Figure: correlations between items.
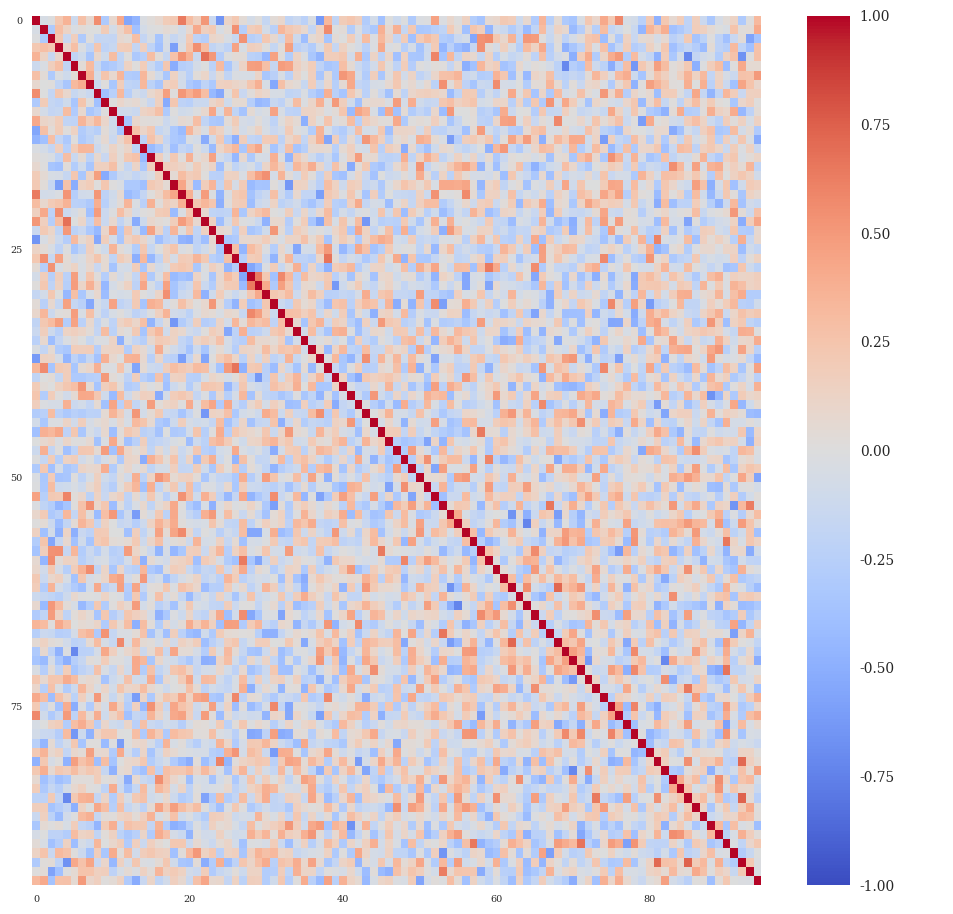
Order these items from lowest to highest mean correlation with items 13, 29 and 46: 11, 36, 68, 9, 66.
9, 66, 11, 36, 68
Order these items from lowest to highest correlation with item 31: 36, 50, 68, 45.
45, 68, 36, 50
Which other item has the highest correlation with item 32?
28
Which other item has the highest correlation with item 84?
89
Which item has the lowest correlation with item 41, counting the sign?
88
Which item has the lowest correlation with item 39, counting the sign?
29
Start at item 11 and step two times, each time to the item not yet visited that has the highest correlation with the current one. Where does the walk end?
62
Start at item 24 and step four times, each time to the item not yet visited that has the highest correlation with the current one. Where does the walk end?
73
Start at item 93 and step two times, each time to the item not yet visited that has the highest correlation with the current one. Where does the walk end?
67
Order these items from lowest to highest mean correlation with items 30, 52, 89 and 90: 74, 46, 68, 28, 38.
38, 74, 28, 68, 46
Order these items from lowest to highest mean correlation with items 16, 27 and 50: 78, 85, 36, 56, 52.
78, 52, 85, 36, 56
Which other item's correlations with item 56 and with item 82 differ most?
70
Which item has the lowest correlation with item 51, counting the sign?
46
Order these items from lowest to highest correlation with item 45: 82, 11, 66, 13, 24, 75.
75, 66, 11, 13, 82, 24
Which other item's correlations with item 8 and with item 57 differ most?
0
